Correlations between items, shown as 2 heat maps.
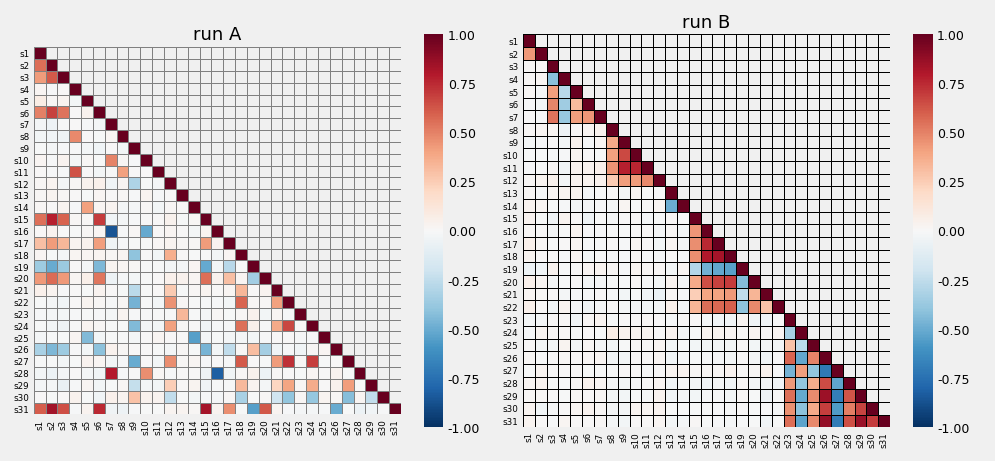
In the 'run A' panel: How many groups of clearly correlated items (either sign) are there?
6
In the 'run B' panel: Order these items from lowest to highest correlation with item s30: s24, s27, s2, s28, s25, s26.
s27, s24, s2, s25, s28, s26
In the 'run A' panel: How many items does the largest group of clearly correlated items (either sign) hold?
10
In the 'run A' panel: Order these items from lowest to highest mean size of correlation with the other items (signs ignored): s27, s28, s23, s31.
s23, s28, s27, s31
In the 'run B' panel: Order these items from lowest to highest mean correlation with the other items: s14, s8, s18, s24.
s24, s14, s8, s18
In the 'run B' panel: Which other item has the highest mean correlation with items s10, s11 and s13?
s9
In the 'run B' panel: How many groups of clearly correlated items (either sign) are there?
6
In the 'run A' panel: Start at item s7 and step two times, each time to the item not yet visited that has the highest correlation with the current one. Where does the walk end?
s10
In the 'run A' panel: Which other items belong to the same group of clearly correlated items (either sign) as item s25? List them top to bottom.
s5, s14
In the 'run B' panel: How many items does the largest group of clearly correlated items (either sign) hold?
9
